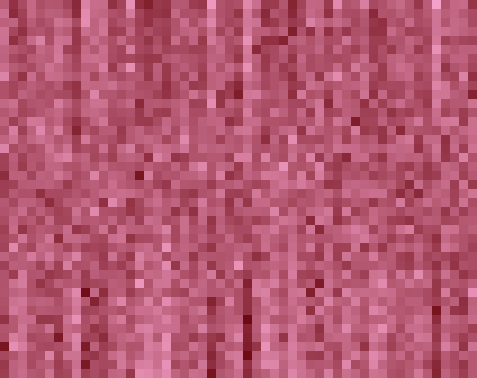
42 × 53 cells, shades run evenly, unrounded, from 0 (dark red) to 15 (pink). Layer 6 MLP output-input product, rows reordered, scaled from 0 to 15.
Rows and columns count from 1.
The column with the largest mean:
31
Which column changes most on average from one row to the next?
35
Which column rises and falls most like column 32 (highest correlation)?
23
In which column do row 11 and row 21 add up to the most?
34
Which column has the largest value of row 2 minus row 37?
28
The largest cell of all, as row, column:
1, 49
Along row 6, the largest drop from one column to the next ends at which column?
29
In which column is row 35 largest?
42
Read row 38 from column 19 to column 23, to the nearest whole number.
13 7 7 5 7
